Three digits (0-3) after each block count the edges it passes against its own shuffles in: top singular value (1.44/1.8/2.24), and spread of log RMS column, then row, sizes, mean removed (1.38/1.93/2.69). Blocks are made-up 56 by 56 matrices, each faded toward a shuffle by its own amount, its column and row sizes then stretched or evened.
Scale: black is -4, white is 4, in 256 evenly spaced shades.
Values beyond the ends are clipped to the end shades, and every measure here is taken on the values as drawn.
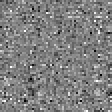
1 1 1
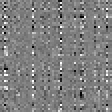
3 3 2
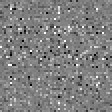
0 1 2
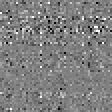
0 2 3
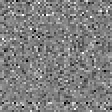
2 0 1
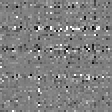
2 2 3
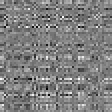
3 2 3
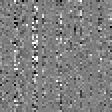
0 3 0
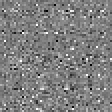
2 1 2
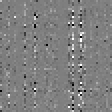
2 3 1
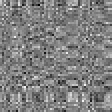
3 0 2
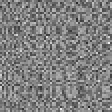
3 0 0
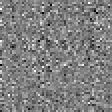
2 2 1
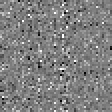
0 2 0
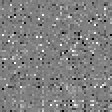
1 1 2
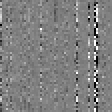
3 3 0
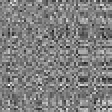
3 2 2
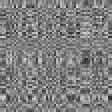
3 0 3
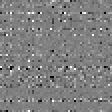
0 2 3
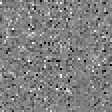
0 1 0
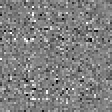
1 2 2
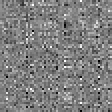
3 2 1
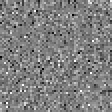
1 0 1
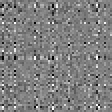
3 3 2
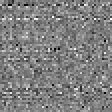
2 1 2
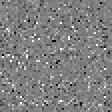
0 0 1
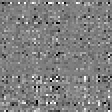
1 2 3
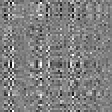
3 3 2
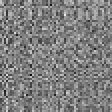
3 2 0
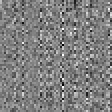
3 3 0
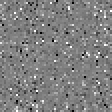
0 2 1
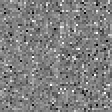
0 1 0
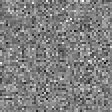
2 1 0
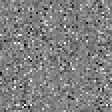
0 2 0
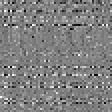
3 0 3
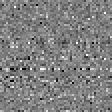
2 0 2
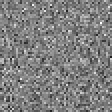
2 0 0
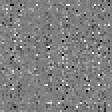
0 2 1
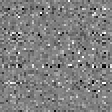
2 1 2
